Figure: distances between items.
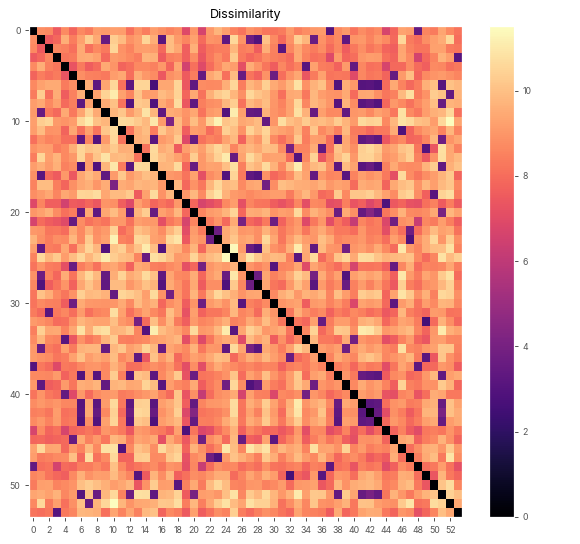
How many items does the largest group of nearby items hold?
10
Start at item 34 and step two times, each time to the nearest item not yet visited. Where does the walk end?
40
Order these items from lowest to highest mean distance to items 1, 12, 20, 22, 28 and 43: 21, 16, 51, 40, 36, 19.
51, 16, 19, 21, 40, 36
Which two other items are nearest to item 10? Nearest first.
29, 17
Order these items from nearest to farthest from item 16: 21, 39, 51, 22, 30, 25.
39, 21, 30, 22, 51, 25
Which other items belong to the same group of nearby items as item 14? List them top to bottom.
25, 33
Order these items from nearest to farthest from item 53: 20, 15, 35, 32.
32, 35, 20, 15
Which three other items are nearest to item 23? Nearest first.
47, 22, 19
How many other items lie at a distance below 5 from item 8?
9
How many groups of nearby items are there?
15
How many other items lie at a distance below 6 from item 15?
9
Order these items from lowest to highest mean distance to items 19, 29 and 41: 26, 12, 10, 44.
44, 12, 10, 26
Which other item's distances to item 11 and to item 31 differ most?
46
